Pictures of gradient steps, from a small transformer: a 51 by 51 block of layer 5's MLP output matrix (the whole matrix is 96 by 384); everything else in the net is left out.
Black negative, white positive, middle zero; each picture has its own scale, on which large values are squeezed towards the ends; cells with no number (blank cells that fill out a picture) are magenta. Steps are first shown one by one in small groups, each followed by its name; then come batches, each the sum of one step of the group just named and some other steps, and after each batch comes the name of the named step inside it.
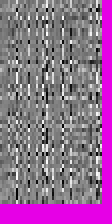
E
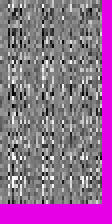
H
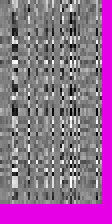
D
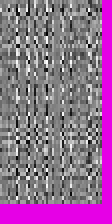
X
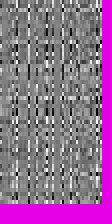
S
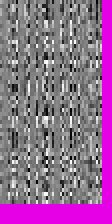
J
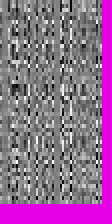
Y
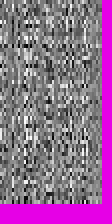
X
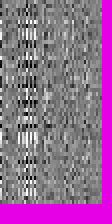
S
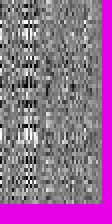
Y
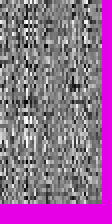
S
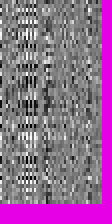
J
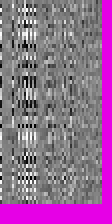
J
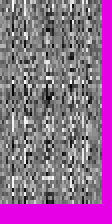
H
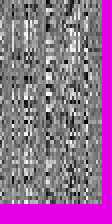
Y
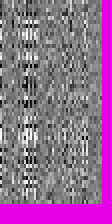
X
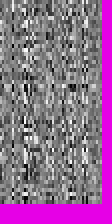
Y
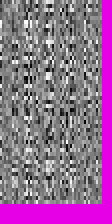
D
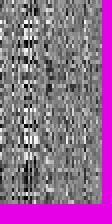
S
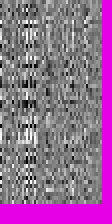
S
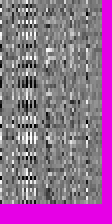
X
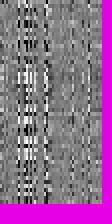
Y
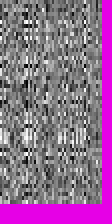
J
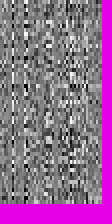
J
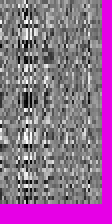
Y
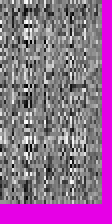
D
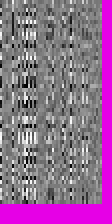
D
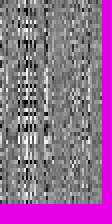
J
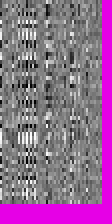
J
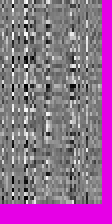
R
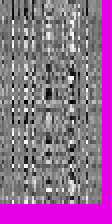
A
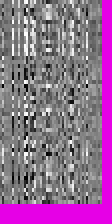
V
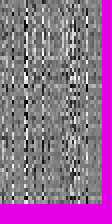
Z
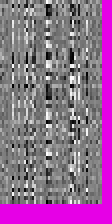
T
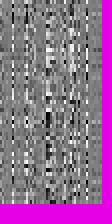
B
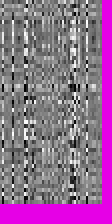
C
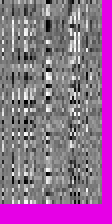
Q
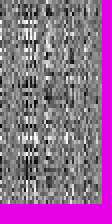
T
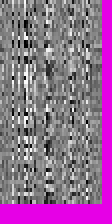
B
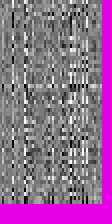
C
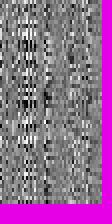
T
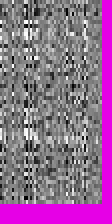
R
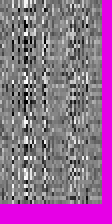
Z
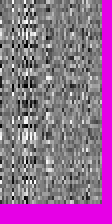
R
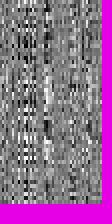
C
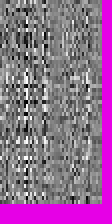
Z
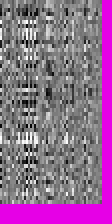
A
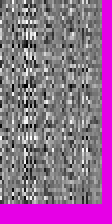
R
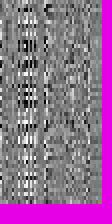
T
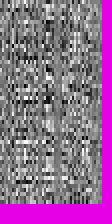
Q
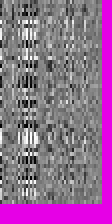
A
